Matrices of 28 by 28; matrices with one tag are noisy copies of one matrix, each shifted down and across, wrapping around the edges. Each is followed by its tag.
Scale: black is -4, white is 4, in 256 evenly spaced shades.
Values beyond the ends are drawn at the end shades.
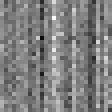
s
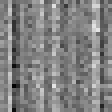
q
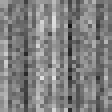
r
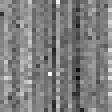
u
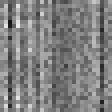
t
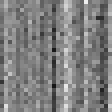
s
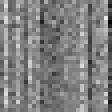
t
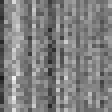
s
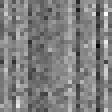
t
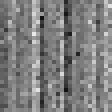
q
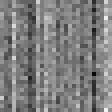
s
